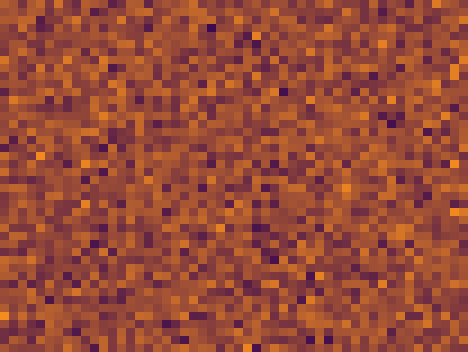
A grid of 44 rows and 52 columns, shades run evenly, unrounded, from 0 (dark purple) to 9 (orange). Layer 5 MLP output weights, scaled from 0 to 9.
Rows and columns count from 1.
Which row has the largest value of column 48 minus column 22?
40
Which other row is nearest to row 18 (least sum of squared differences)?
39
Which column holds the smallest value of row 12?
32
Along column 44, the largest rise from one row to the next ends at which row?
17
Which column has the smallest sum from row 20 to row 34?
31
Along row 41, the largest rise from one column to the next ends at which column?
6
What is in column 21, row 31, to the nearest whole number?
7
